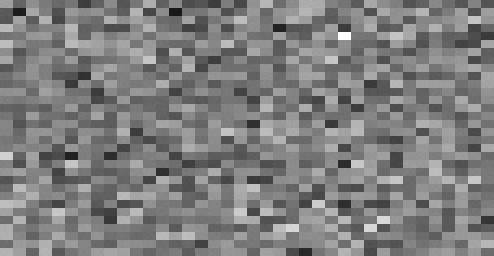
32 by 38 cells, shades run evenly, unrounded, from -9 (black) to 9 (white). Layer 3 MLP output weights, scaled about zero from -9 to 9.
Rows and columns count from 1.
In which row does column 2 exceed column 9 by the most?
28
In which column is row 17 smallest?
11
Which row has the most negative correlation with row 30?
21
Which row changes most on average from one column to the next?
2
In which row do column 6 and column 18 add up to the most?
6
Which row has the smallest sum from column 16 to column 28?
4
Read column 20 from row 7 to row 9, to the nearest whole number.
3 -2 -1
